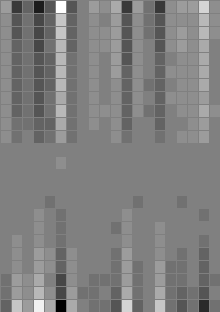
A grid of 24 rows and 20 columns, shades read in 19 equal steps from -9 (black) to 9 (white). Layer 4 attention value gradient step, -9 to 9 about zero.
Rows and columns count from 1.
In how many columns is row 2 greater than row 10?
7
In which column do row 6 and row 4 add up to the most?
6
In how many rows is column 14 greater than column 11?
6
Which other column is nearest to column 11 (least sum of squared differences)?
17
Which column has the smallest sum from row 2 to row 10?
4
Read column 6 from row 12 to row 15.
0 1 0 0
